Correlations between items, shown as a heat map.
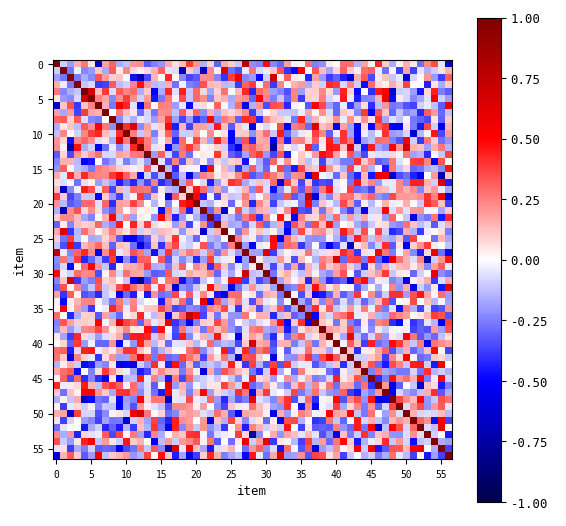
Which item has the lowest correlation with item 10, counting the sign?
51
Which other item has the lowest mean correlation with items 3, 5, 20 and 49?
31
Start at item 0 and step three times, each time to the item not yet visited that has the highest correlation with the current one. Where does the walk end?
54
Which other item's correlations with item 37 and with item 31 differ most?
11
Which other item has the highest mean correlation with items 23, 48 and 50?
12
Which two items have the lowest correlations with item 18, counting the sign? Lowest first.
1, 31
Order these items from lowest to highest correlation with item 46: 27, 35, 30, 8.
30, 35, 8, 27
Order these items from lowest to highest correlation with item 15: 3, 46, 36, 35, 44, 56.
3, 46, 36, 44, 35, 56
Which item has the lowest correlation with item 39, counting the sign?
26
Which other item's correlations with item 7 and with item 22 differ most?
28
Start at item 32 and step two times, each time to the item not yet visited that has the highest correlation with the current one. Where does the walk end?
6
